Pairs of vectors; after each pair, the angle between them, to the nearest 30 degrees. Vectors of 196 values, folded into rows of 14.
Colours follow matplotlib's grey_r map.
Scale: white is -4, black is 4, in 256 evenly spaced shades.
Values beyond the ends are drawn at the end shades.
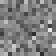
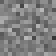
90 degrees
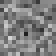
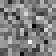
60 degrees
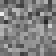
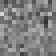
30 degrees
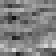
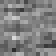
150 degrees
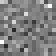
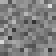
30 degrees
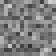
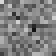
60 degrees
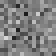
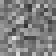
90 degrees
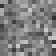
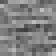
120 degrees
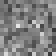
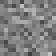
90 degrees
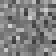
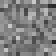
30 degrees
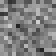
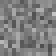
90 degrees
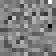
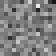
120 degrees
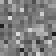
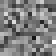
90 degrees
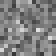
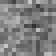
60 degrees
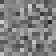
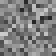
120 degrees
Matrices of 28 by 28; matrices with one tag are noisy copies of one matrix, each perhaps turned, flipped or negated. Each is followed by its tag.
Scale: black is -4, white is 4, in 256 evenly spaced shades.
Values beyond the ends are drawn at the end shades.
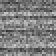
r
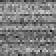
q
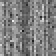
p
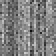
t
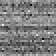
q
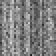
q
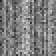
p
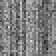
t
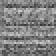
r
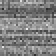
t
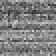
q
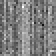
p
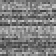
t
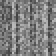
r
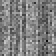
t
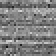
r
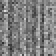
r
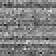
r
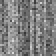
t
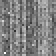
t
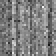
r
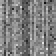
p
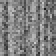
r
